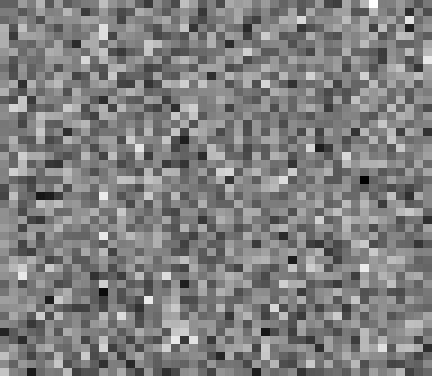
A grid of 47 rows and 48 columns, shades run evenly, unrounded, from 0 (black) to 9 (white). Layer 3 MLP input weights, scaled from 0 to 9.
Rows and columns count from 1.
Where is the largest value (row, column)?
1, 42
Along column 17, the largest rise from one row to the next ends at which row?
38
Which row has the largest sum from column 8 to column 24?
23
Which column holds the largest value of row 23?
32
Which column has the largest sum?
41
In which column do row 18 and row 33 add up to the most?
44
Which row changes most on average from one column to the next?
17
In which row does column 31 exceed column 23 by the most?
20
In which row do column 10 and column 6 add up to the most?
8
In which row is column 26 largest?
22
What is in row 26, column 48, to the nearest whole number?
5
